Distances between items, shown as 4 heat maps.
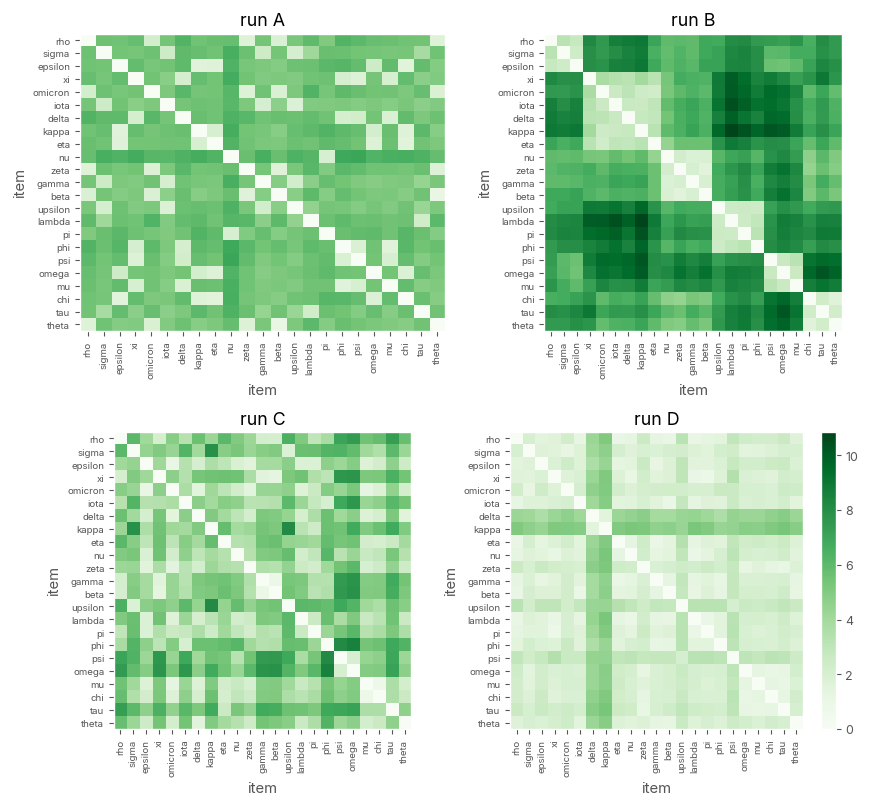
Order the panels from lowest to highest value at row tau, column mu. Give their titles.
run D, run C, run A, run B
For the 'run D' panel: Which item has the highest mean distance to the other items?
kappa
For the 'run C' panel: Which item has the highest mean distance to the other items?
omega
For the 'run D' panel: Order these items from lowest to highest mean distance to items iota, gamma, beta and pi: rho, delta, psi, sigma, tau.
rho, sigma, tau, psi, delta
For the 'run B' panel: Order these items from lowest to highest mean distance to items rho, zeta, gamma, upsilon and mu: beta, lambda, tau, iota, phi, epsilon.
beta, epsilon, phi, lambda, tau, iota
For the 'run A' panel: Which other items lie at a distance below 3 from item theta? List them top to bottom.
rho, omicron, zeta, beta
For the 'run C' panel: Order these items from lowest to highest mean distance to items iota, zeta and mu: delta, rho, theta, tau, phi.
delta, theta, phi, rho, tau
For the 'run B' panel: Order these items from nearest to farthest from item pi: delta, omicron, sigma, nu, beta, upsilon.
upsilon, nu, beta, sigma, delta, omicron
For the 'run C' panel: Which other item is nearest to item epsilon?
omicron
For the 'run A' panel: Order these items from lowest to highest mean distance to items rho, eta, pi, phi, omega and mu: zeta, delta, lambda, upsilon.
delta, zeta, upsilon, lambda
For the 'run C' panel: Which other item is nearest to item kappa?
pi
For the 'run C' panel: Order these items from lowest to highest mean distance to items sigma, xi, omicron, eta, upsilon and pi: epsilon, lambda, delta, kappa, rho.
epsilon, delta, lambda, rho, kappa
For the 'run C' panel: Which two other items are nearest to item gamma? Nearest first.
beta, xi
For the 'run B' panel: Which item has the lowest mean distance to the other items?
nu
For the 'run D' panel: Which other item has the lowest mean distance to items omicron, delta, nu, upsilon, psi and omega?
sigma
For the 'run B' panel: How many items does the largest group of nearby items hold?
6
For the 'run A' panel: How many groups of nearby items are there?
6
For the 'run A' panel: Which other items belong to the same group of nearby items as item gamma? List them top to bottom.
sigma, iota, upsilon
